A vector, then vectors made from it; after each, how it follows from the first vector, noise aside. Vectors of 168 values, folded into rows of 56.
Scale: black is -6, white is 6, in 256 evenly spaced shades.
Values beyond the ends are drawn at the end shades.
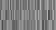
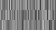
negated.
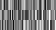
wrapped around, scaled up.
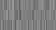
reversed, negated, shrunk.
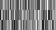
scaled up.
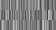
negated.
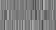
wrapped around, negated, partly zeroed.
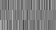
wrapped around, partly zeroed.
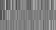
wrapped around, partly zeroed.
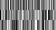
scaled up.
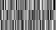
wrapped around, scaled up.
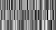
negated, scaled up.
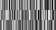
negated, scaled up.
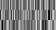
scaled up.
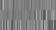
wrapped around, partly zeroed.
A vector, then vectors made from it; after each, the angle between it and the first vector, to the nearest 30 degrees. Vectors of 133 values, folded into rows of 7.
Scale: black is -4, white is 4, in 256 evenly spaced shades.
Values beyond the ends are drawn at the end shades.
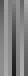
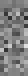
90 degrees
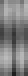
60 degrees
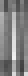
150 degrees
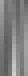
150 degrees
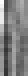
120 degrees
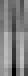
30 degrees
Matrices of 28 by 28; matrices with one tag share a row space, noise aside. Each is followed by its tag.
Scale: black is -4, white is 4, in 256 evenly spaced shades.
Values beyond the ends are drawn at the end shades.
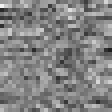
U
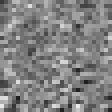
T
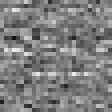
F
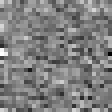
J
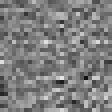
J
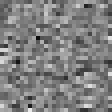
T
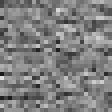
U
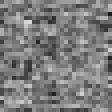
F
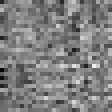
J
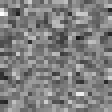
T
